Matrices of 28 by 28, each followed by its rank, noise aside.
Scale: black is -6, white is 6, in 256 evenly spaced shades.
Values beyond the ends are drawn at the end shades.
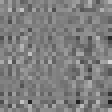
three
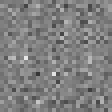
six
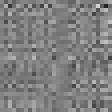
three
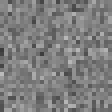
eight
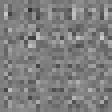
three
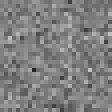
eight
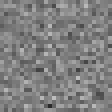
eight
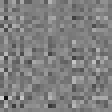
three
